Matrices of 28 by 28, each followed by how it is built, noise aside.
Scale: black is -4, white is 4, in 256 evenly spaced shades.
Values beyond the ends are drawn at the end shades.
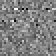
uneven rows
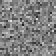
repeating rows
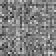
blocks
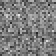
repeating columns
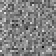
repeating rows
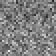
repeating columns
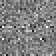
uneven rows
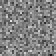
repeating rows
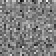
uneven rows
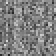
blocks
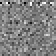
uneven rows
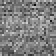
blocks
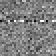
uneven rows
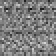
repeating columns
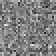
blocks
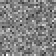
repeating rows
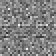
repeating columns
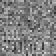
blocks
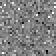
sparse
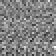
repeating columns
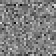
uneven rows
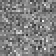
repeating rows
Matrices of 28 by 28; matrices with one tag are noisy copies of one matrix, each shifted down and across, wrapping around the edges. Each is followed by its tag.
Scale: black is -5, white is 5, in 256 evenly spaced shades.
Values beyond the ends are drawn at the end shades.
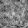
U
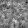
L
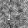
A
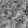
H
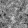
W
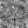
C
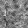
A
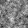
W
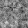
U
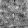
C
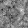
W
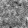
L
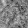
W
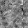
A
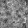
A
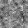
A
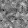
L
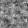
C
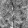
A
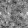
U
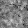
U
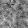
U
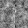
H
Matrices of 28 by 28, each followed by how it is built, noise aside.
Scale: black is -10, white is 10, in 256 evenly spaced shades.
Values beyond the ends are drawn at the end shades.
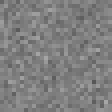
noise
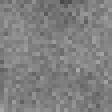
smooth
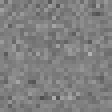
uneven rows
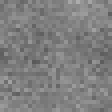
smooth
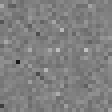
sparse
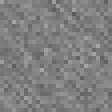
Toeplitz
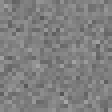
noise
